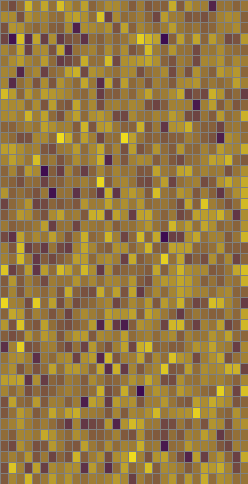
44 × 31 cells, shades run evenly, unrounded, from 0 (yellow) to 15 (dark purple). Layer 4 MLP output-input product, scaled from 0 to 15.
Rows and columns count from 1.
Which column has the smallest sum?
31
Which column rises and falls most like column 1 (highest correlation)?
23
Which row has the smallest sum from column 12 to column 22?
42
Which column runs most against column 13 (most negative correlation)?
14
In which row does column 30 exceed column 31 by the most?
36
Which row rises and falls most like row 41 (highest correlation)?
22
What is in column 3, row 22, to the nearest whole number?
4
